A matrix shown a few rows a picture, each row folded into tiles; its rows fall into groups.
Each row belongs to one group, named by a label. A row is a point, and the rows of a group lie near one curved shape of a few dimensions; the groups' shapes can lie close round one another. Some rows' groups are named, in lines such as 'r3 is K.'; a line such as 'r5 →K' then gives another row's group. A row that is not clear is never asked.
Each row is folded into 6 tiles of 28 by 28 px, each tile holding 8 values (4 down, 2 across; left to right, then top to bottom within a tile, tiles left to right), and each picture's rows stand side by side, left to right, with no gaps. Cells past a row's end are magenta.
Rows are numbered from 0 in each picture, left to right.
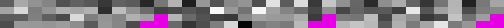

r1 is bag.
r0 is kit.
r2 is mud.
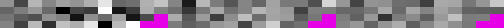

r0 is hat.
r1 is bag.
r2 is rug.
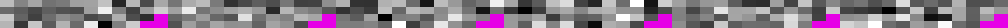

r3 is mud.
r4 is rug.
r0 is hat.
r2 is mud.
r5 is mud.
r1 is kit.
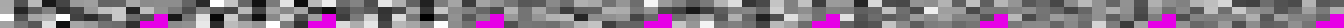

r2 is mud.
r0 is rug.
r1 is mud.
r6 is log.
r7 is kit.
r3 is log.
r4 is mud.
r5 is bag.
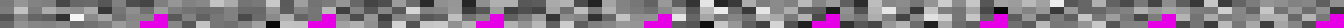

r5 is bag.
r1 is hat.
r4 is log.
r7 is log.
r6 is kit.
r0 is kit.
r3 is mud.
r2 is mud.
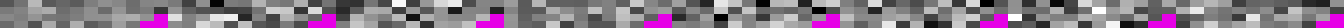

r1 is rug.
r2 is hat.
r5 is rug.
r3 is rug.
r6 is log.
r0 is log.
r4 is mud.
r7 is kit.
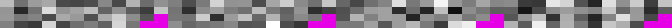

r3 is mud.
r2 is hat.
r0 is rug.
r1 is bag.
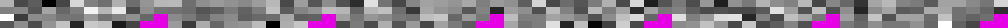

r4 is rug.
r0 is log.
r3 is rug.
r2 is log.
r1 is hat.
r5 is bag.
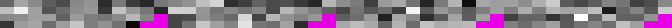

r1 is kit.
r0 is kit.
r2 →mud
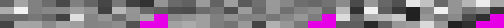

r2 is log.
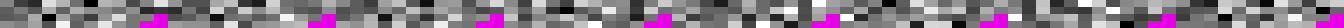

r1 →mud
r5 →log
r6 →log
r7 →mud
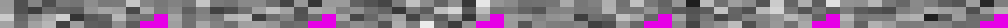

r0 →rug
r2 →log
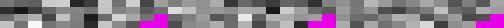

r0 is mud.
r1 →kit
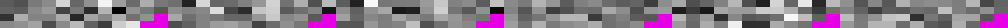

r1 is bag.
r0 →hat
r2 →bag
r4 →mud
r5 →rug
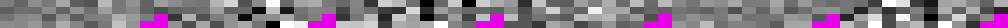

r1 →hat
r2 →mud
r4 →hat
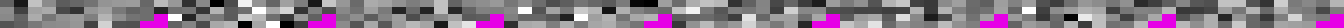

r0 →bag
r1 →log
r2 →hat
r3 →kit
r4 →kit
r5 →mud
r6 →kit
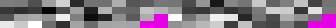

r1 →rug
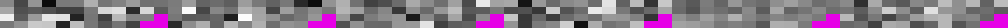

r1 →kit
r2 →log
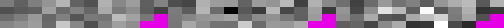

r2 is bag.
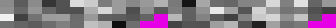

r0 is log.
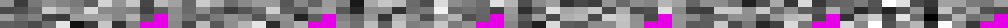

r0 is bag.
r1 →hat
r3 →rug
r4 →rug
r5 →mud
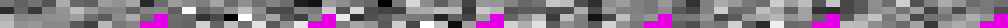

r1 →kit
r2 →log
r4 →bag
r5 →hat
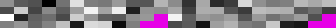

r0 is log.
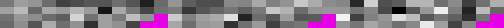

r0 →kit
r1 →rug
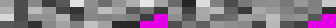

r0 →log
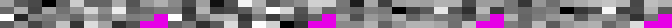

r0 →log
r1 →log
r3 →hat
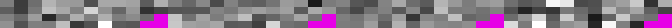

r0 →bag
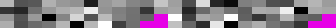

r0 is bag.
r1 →rug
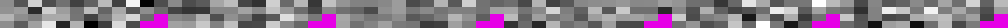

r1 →mud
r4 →log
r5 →bag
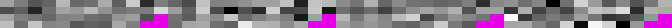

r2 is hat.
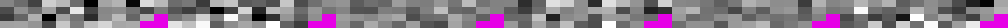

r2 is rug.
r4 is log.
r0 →mud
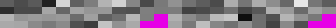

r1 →rug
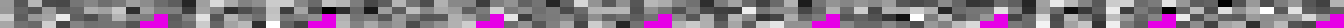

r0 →rug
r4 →mud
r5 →kit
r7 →log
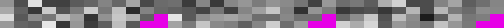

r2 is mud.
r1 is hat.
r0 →rug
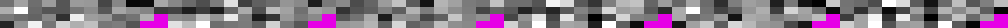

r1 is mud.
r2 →mud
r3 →mud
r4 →kit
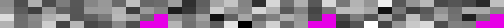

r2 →kit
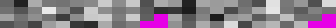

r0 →bag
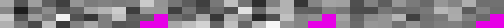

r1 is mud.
